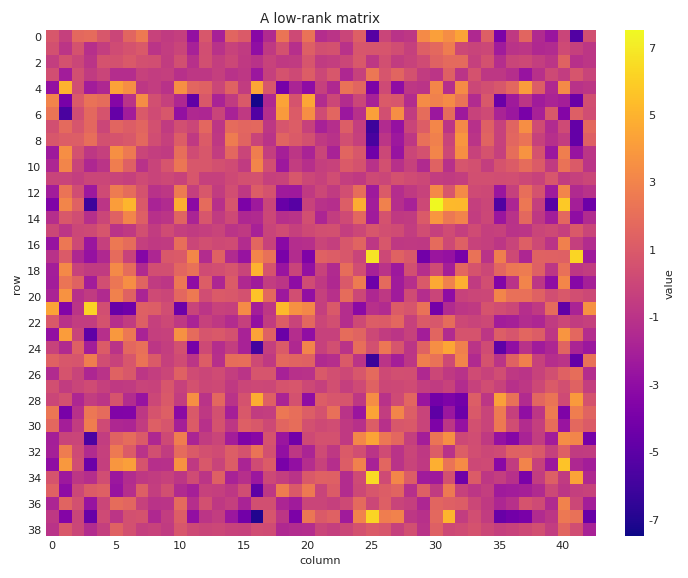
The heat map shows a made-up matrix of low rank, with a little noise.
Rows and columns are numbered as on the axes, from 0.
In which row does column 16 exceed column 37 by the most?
28
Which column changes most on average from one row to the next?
16
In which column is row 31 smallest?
3
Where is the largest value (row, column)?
13, 30
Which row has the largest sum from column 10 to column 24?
20
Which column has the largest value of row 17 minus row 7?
25
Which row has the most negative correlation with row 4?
6
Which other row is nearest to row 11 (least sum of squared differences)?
27
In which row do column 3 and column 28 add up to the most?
21
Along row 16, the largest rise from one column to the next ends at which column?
1
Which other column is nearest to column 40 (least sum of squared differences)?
10
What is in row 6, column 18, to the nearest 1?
4
